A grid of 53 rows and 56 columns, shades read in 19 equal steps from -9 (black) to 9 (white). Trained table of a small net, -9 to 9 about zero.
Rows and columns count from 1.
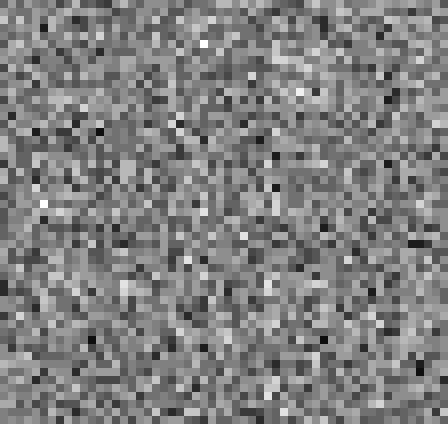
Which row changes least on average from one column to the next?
9
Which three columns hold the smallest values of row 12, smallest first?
50, 40, 28
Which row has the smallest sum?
31
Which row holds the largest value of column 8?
27
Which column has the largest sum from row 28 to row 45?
51
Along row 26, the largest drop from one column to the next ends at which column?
7
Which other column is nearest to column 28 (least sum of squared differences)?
19
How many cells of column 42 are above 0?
25
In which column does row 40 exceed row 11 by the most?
32
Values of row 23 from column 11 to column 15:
4 -1 -4 3 -5
